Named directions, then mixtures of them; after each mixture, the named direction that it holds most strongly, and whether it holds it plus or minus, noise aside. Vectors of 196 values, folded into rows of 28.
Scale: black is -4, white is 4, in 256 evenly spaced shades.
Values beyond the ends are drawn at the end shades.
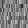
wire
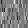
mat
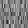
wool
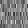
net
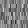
net, minus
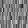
wire, plus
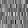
net, minus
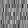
net, plus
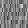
wire, minus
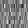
wool, minus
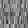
wool, plus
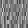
wire, minus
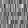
wire, minus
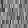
mat, plus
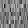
wool, plus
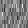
mat, plus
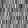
wire, plus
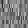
wool, plus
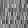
net, minus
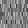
net, minus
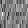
wire, minus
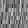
mat, minus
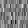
wire, minus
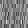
net, plus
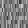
wire, minus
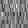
wool, plus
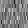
mat, minus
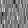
mat, minus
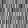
wire, plus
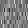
mat, plus
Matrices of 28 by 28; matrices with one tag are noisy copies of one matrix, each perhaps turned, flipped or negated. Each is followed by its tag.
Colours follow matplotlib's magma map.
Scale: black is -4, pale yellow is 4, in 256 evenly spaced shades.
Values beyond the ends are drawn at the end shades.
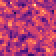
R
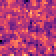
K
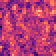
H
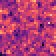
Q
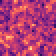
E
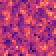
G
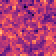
E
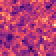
E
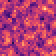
G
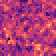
E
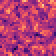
G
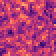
R
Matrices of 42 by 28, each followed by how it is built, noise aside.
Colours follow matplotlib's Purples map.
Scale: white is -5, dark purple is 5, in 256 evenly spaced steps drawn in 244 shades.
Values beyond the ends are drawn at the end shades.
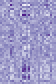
low rank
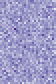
repeating rows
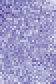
smooth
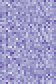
repeating rows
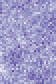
smooth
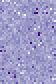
sparse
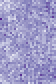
smooth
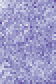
smooth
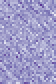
Toeplitz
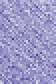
Toeplitz
